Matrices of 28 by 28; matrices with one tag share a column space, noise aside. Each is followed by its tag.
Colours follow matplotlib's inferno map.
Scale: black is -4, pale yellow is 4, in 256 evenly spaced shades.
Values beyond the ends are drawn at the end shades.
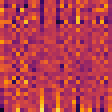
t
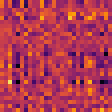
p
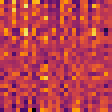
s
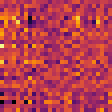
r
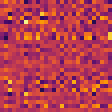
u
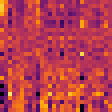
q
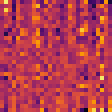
s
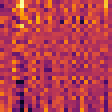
t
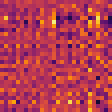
r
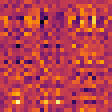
r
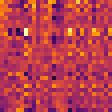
s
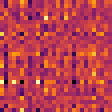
p
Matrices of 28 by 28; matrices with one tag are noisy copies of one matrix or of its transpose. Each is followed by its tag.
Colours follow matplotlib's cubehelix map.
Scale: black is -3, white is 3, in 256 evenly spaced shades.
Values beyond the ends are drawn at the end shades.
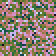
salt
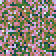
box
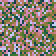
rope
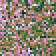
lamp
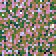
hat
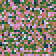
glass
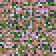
box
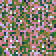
box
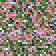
salt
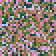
rope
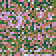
glass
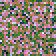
hat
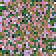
hat
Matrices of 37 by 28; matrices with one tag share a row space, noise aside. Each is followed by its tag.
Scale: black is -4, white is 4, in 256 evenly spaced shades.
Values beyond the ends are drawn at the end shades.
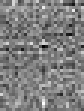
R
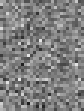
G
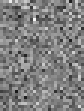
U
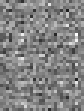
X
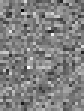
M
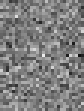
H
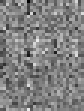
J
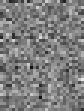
H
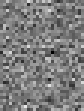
M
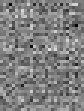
X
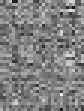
R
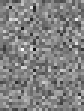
U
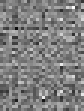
R
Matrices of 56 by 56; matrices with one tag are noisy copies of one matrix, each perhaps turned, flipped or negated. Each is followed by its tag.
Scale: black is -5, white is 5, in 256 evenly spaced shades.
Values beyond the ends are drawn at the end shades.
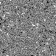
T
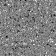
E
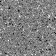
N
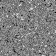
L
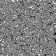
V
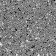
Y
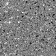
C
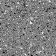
T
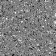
V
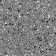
N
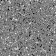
N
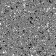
T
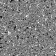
Y
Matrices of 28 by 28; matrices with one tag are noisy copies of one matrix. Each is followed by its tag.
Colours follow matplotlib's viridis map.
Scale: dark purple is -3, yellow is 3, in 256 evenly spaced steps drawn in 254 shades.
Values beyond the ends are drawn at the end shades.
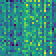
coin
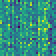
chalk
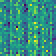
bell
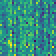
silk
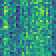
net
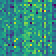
coin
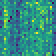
net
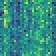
net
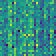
silk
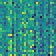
silk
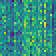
coin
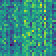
coin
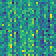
silk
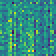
silk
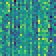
chalk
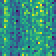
net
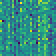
chalk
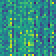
silk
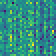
silk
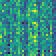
bell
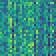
silk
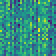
chalk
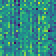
chalk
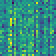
silk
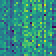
coin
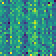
bell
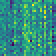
coin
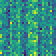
bell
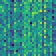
coin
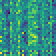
bell
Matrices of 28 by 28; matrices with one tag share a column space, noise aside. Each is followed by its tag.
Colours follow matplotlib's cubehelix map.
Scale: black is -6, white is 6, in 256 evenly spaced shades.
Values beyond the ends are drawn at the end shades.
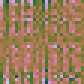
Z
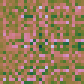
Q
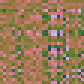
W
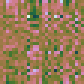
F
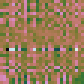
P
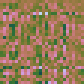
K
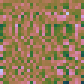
K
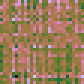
Z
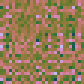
Q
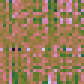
P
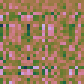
K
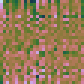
F
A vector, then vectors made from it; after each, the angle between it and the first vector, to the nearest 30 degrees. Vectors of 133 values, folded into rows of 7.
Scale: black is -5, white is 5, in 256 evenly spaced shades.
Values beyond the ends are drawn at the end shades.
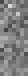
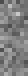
30 degrees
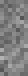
120 degrees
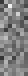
30 degrees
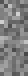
30 degrees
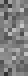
120 degrees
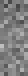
90 degrees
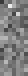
30 degrees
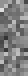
120 degrees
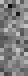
150 degrees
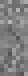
90 degrees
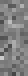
120 degrees
